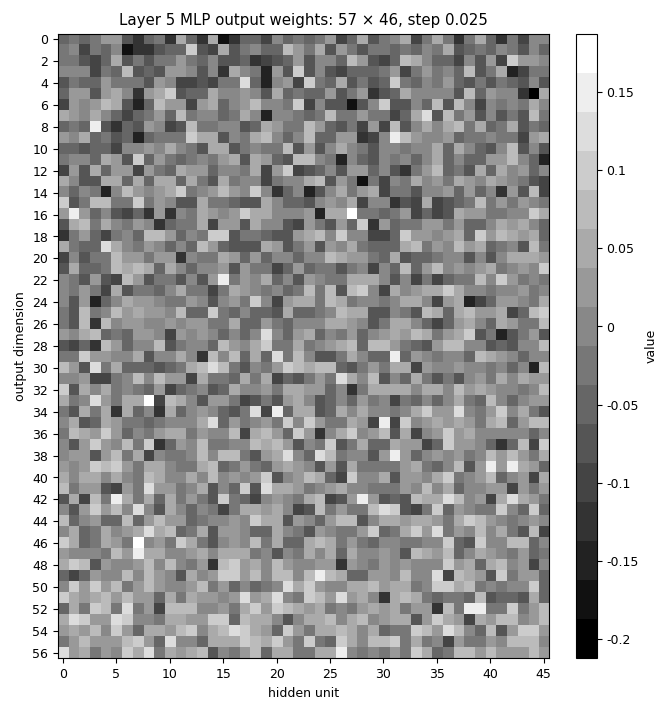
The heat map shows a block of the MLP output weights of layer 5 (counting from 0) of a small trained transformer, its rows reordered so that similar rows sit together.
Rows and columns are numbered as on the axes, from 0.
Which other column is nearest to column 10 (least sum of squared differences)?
6
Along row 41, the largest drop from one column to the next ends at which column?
18
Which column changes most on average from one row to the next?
3
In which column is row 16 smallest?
24
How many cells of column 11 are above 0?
21
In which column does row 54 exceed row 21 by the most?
16
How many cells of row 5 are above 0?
16
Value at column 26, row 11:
-0.15
